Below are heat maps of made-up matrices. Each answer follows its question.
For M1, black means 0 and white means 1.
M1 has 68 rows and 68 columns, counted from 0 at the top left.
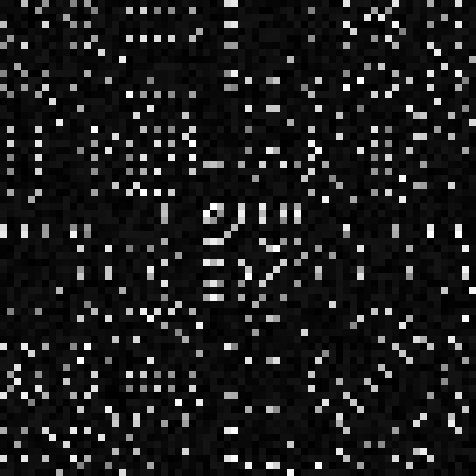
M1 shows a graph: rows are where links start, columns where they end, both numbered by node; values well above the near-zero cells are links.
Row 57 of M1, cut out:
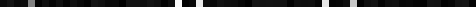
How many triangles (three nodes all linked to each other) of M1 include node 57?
5
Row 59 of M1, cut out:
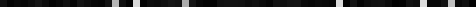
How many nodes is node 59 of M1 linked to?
6
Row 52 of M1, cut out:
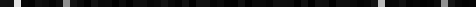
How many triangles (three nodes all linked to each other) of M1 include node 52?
6
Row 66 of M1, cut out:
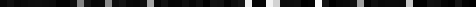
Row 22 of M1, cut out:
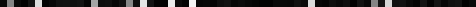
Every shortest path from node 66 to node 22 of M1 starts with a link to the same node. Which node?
node 35
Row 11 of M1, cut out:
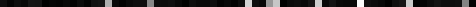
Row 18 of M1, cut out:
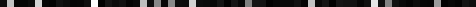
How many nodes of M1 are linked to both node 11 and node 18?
1
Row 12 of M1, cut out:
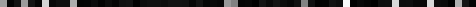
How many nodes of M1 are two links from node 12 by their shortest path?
3
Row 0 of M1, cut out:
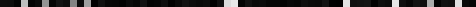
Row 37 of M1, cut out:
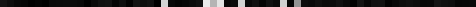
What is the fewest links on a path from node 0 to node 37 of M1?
7
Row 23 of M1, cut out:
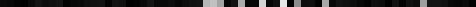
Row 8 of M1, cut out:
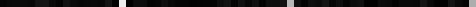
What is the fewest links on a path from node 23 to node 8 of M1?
6
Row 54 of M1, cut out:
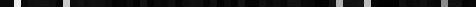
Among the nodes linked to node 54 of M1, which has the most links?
node 48
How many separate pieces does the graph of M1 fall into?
2
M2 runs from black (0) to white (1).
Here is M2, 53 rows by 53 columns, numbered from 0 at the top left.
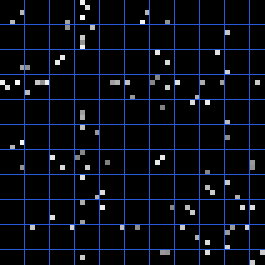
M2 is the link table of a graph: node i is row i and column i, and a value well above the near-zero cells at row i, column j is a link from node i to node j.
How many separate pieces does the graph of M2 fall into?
4
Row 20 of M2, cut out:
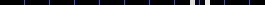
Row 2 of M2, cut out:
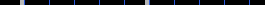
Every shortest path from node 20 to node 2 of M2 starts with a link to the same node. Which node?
node 41
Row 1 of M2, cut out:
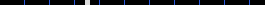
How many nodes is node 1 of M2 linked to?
1
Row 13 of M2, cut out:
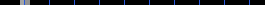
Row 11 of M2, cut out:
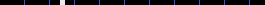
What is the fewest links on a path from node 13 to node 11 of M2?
4
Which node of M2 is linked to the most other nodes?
node 16
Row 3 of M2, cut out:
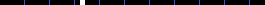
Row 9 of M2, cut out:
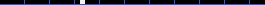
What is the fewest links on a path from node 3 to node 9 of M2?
2
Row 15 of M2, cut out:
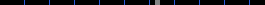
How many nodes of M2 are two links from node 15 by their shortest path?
2
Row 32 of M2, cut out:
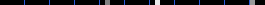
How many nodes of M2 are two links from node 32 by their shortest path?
5
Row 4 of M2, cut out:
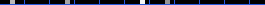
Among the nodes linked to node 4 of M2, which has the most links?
node 33
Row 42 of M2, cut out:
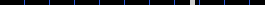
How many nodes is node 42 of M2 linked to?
1
